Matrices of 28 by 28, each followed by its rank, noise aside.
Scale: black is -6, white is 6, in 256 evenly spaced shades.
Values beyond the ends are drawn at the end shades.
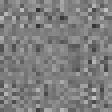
four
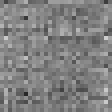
four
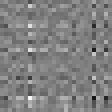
one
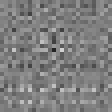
two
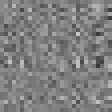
three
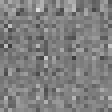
four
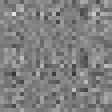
three
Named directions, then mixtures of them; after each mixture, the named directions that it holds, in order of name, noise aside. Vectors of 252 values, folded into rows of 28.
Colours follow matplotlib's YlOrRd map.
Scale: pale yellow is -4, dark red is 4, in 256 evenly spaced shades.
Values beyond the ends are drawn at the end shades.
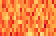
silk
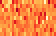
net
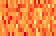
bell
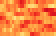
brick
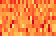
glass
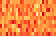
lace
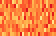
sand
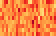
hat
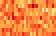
brick, hat, sand.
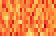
silk.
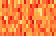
bell, hat, silk.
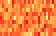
brick, net, silk.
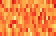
glass, net, silk.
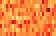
brick, lace.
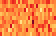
glass, hat, silk.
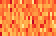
glass, sand.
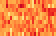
bell, brick, sand.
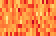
hat, lace, silk.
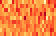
net.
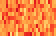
bell, silk.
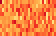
lace, net, sand.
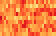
bell, brick, glass.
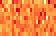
net.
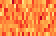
net, sand.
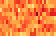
brick, hat, lace.
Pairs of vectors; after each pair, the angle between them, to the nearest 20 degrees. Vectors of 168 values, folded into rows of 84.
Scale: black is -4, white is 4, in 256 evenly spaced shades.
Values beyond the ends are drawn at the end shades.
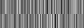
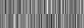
140 degrees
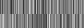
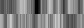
80 degrees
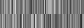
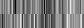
140 degrees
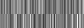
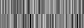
160 degrees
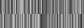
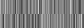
140 degrees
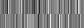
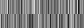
140 degrees
